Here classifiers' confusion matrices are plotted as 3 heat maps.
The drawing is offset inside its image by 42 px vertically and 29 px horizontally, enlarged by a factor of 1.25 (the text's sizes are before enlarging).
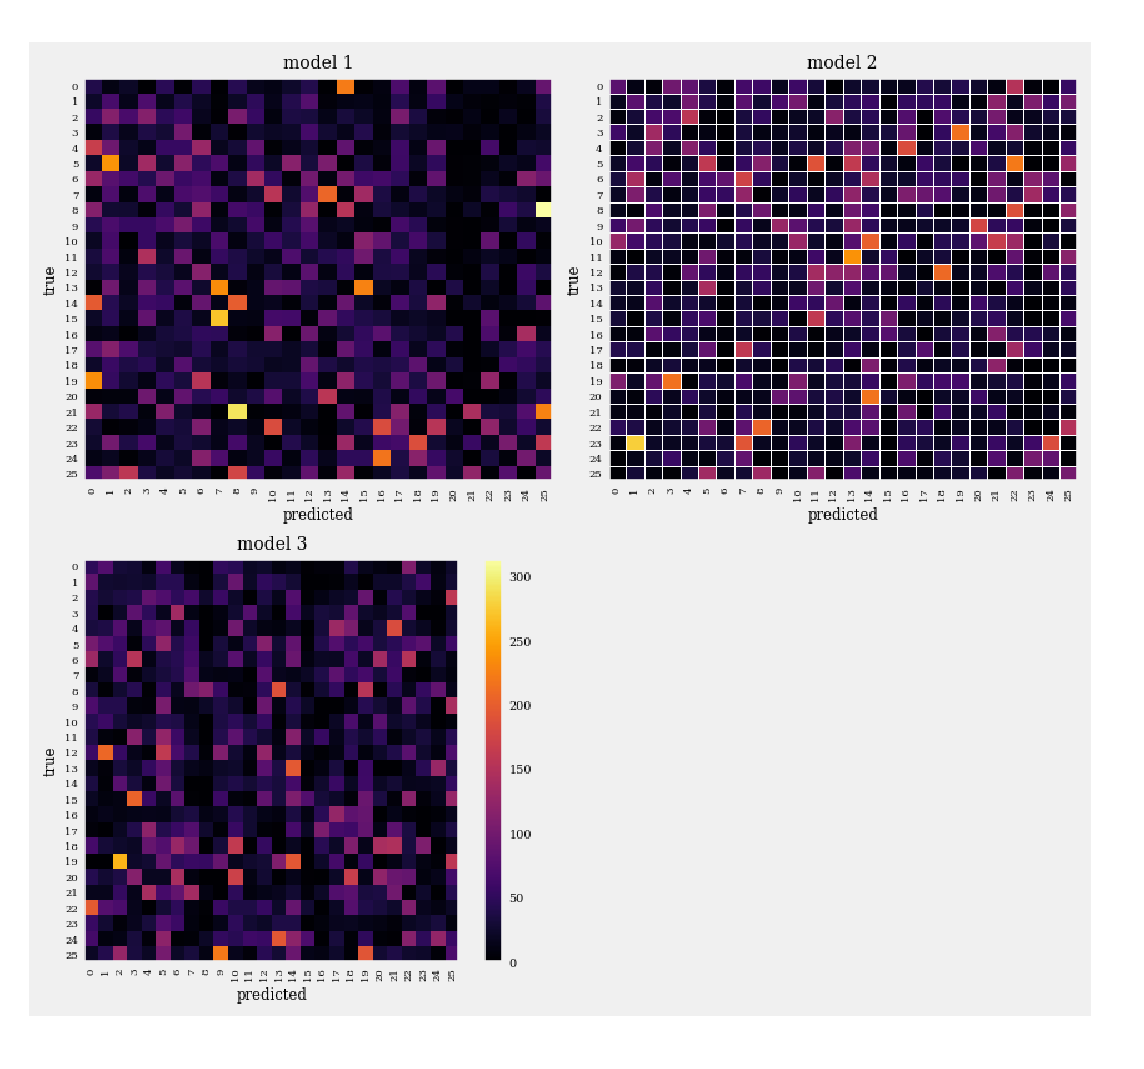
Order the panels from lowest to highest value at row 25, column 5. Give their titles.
model 1, model 3, model 2
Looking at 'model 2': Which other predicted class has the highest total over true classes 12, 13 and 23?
1
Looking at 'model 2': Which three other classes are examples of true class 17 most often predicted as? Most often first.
7, 22, 5
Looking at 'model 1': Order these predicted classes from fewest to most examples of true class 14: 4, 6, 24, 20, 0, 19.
20, 24, 4, 6, 19, 0
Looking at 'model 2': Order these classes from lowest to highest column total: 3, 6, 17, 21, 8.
6, 17, 3, 8, 21
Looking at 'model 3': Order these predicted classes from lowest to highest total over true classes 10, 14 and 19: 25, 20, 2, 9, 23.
23, 20, 9, 25, 2
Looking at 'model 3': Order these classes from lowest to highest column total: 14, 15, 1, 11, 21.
15, 11, 1, 21, 14
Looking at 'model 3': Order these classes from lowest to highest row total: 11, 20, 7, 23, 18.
23, 7, 11, 20, 18
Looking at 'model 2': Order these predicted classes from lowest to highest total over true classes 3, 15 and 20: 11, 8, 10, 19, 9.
8, 10, 9, 11, 19
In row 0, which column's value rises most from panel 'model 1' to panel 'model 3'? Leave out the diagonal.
22
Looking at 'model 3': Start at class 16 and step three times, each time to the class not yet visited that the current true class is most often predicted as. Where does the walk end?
21
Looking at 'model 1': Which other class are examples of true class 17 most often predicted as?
1
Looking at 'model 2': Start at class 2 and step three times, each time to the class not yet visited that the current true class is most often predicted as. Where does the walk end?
21
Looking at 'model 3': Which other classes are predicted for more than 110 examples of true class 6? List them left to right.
0, 3, 20, 22
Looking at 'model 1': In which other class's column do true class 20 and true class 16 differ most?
13
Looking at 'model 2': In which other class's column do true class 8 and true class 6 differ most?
22
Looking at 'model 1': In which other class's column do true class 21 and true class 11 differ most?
8
